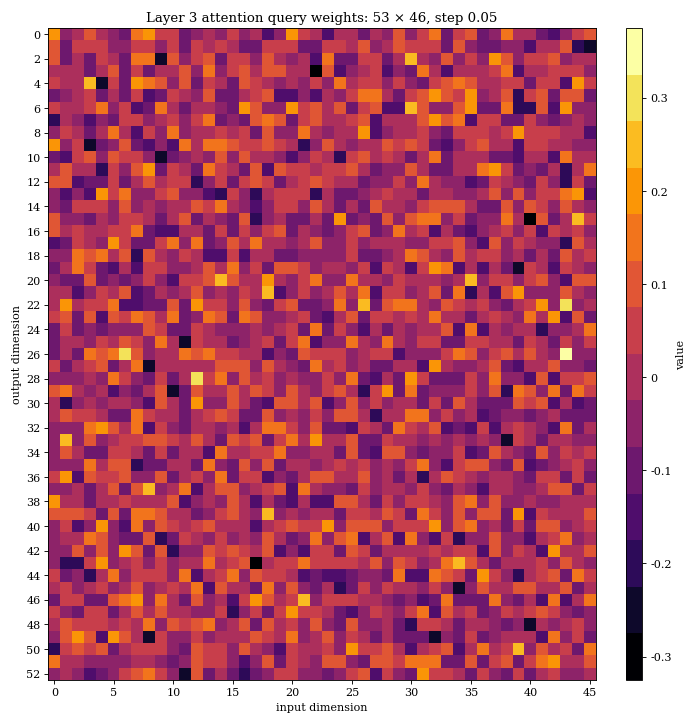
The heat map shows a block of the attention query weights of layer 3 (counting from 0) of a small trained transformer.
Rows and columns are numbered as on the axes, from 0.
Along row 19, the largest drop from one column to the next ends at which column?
34
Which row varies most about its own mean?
6
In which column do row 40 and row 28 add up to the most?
12
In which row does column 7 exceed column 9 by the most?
2
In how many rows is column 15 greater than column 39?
27
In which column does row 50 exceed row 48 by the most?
39
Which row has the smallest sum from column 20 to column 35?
44
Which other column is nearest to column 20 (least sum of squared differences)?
9
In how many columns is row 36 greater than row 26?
17
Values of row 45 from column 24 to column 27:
-0.2 -0.1 0.05 -0.05
